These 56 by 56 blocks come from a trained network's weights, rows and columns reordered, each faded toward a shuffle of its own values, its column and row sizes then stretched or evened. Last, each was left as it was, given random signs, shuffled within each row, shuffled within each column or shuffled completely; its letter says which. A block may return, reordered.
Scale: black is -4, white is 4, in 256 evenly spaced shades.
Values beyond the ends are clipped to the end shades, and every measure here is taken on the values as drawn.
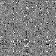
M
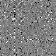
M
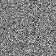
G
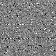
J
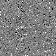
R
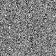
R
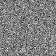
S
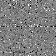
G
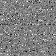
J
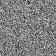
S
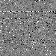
J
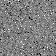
S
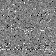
J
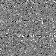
J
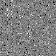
R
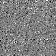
J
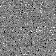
J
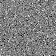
S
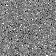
J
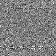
M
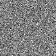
R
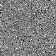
R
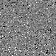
J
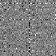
M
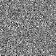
G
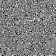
J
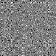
M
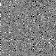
G
